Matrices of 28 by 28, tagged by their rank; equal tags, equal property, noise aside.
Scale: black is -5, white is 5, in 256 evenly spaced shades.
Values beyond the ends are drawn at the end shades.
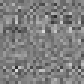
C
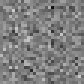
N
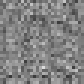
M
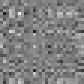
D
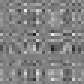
D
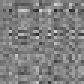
D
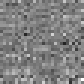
N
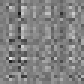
D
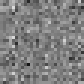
N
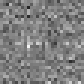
N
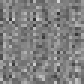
C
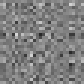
D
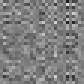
D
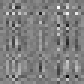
D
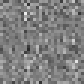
M
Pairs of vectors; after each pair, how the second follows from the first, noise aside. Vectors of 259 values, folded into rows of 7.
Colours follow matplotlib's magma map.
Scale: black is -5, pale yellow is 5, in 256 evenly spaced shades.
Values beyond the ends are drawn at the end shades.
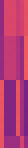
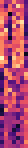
reversed, negated, scaled up.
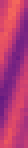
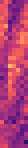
wrapped around, negated.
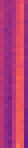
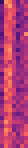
reversed.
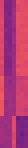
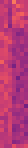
wrapped around, negated, shrunk.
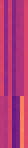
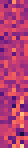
sign-scrambled.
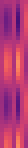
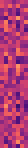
sign-scrambled.
